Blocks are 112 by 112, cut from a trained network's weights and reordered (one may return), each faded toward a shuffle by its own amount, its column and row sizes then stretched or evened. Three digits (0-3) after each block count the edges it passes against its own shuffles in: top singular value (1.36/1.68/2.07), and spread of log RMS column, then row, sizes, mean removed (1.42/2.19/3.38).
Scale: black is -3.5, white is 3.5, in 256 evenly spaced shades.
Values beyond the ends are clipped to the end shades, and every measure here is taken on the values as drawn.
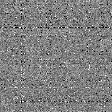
2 1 2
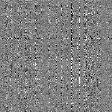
2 3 1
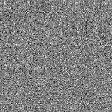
2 0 1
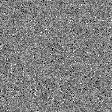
0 1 1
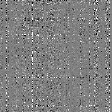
1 3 2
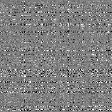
2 2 3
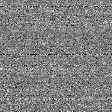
2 0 2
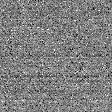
1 0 0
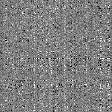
2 2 2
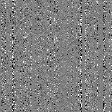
0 3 0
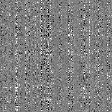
1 3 1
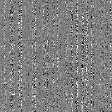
1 3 1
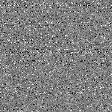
0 0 2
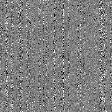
1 3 0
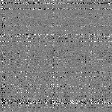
1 2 3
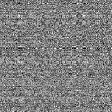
3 1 1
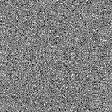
3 0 0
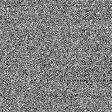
1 1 1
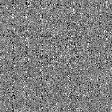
1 2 1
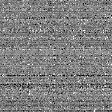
3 1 2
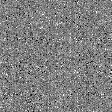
0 1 1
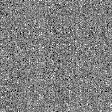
1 1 1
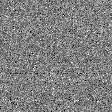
0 0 1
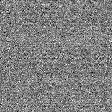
2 0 0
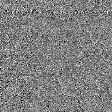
0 1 1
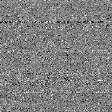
1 1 2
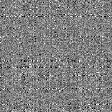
2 0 2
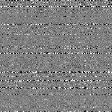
2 1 3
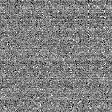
2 1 0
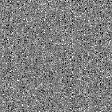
1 2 1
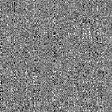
2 2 1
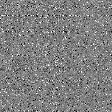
2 1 1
